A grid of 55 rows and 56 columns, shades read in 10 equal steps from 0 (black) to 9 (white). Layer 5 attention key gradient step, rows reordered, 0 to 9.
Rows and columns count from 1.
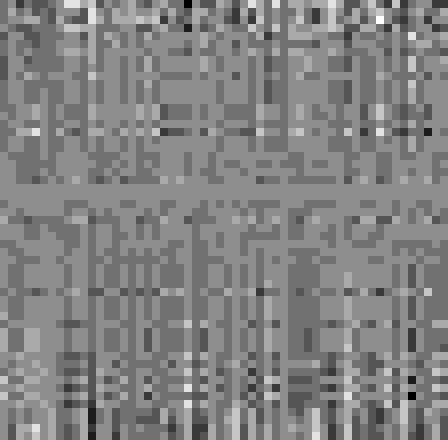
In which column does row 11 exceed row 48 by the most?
52
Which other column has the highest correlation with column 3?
55
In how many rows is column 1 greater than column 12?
30
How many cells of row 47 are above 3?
46
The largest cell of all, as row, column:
3, 48
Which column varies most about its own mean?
12
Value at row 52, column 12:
1
